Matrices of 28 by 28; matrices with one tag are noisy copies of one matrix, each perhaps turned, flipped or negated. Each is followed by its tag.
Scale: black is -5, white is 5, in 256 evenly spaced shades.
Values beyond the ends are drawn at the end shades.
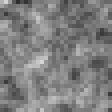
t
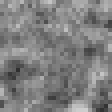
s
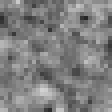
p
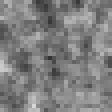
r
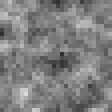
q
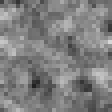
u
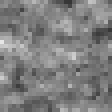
r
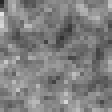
t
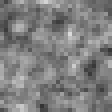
p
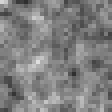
t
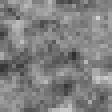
r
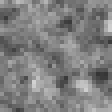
u
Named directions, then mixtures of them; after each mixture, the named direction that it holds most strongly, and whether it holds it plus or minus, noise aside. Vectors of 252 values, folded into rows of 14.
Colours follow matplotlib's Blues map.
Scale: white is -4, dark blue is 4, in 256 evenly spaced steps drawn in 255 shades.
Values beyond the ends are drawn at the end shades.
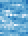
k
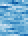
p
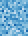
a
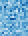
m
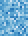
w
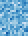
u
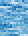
p, minus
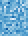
m, minus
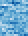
p, plus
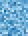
a, minus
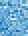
m, minus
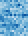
k, minus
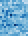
k, minus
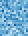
a, plus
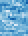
k, plus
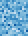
a, plus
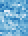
k, plus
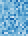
w, minus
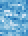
k, plus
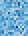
w, minus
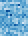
k, minus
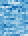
p, minus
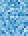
w, minus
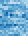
k, minus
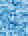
u, minus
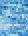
k, plus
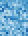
a, plus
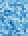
a, minus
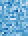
m, minus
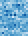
k, minus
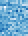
m, minus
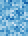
w, minus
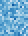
w, plus
